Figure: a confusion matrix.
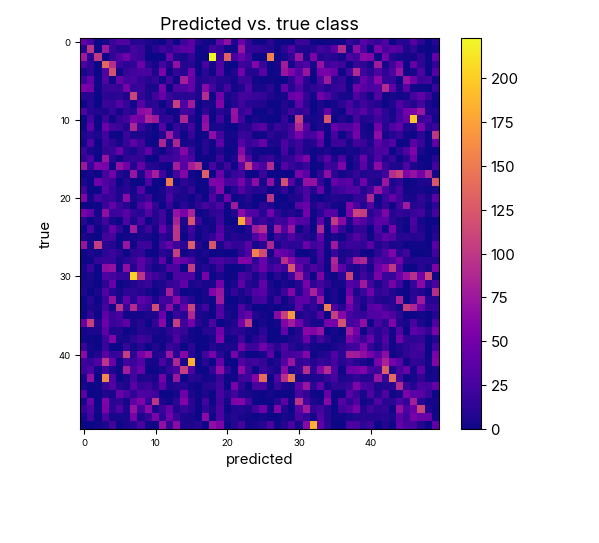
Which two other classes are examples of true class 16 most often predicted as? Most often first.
23, 26
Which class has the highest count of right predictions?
34
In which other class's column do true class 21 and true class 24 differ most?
13
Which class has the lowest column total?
16
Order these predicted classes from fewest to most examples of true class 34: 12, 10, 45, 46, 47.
47, 12, 46, 45, 10
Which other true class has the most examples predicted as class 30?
10
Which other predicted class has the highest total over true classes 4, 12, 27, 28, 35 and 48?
29
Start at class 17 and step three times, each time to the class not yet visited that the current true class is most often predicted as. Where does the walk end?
39
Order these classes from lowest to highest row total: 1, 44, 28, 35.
44, 1, 35, 28
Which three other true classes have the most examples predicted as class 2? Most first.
26, 16, 18
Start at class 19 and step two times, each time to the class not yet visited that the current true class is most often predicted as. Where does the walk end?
15
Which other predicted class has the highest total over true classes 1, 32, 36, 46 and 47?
3
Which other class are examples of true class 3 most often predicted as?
4
